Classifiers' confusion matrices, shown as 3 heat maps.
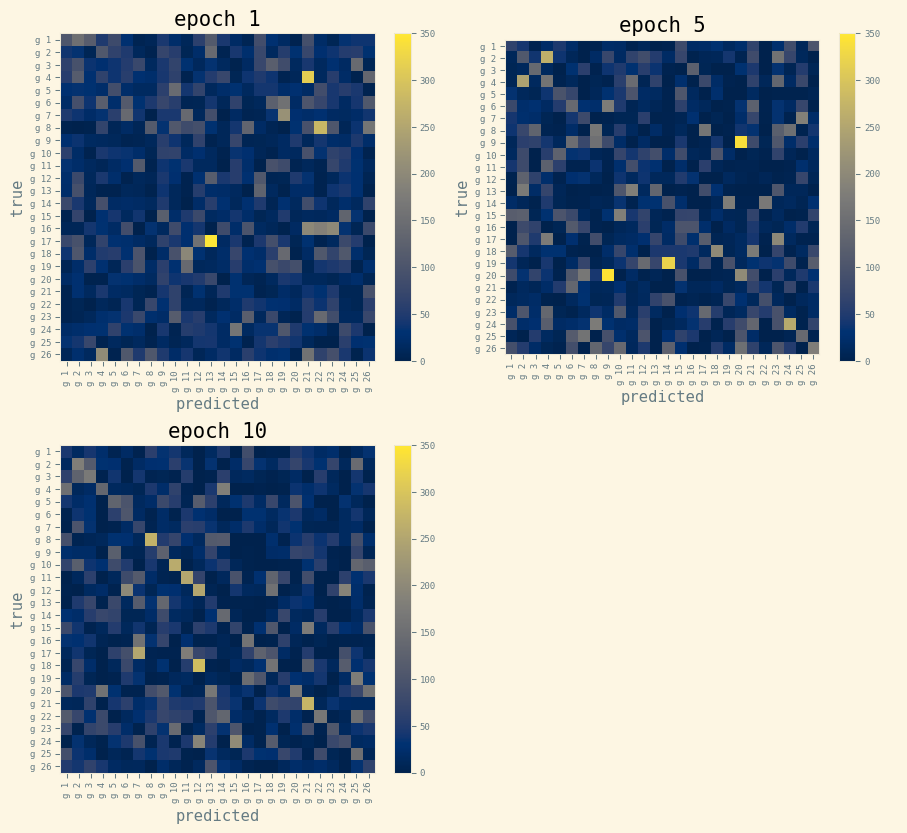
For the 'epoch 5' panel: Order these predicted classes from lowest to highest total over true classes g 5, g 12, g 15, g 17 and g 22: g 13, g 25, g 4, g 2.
g 25, g 13, g 4, g 2
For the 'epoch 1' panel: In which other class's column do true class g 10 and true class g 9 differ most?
g 21
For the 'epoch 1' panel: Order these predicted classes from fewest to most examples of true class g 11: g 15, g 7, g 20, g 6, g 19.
g 20, g 6, g 15, g 19, g 7
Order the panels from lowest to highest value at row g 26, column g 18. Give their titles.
epoch 10, epoch 1, epoch 5
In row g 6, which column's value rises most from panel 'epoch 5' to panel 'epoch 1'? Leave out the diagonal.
g 19
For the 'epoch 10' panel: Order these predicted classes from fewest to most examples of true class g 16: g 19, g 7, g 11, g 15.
g 15, g 11, g 19, g 7
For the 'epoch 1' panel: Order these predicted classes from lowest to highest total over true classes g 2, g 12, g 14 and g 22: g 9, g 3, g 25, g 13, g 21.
g 3, g 25, g 9, g 21, g 13
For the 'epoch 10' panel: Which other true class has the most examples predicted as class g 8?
g 20
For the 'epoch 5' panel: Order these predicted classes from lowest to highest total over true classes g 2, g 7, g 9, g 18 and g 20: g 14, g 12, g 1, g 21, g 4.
g 14, g 12, g 1, g 4, g 21
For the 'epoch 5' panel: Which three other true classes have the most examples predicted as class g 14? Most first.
g 19, g 26, g 22
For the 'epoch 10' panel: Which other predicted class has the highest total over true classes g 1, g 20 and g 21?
g 13
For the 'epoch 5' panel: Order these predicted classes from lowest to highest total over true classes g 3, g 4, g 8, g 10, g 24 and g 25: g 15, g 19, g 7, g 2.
g 19, g 15, g 7, g 2
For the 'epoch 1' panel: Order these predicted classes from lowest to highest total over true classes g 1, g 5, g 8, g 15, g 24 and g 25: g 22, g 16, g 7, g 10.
g 7, g 16, g 10, g 22
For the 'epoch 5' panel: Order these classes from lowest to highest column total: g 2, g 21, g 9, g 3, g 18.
g 18, g 3, g 9, g 21, g 2
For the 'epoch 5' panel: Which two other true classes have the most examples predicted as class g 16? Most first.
g 3, g 15
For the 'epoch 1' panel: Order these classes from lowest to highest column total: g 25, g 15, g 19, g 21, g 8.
g 8, g 25, g 15, g 19, g 21
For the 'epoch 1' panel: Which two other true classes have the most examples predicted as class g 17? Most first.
g 13, g 12
